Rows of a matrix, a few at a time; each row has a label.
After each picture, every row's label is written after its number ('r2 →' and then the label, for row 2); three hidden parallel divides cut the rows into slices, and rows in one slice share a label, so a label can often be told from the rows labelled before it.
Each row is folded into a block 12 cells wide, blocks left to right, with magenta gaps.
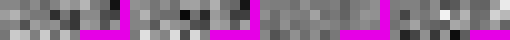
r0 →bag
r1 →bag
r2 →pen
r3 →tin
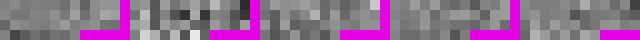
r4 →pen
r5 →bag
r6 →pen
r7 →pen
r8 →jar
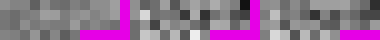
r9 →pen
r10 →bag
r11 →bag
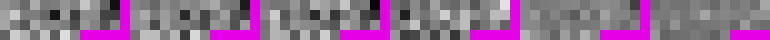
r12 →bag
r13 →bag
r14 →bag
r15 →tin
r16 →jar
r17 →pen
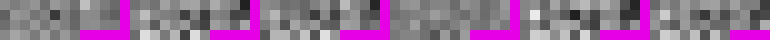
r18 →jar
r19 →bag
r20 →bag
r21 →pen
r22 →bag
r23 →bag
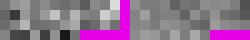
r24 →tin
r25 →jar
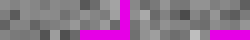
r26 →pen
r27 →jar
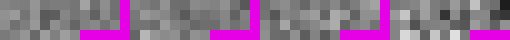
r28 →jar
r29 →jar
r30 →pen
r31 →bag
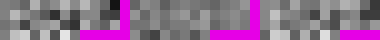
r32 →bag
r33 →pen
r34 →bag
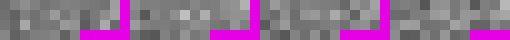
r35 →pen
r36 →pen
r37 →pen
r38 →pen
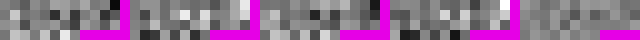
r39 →bag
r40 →tin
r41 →bag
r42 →tin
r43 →jar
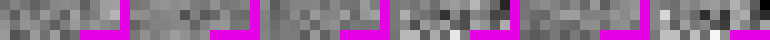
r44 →pen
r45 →jar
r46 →pen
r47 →bag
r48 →pen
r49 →bag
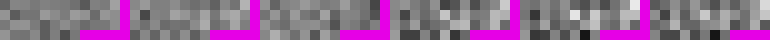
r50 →pen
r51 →pen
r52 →jar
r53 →tin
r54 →tin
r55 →tin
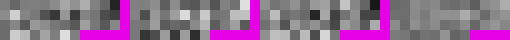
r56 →bag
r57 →tin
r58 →bag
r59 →pen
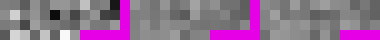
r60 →bag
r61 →jar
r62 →jar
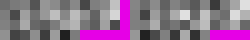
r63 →tin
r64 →tin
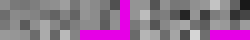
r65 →jar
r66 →bag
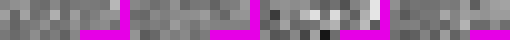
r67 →pen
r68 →pen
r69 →tin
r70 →pen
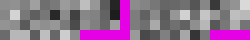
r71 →bag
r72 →tin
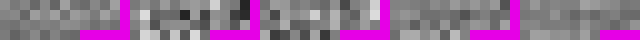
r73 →pen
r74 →bag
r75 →tin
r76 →jar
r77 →jar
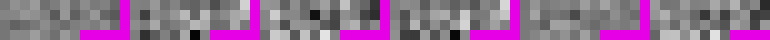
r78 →jar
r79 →tin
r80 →bag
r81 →tin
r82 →jar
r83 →bag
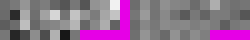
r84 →tin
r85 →jar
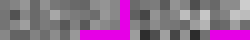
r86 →pen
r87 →tin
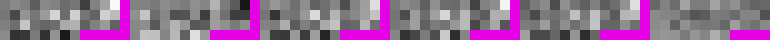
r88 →tin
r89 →bag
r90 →tin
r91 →tin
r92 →tin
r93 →jar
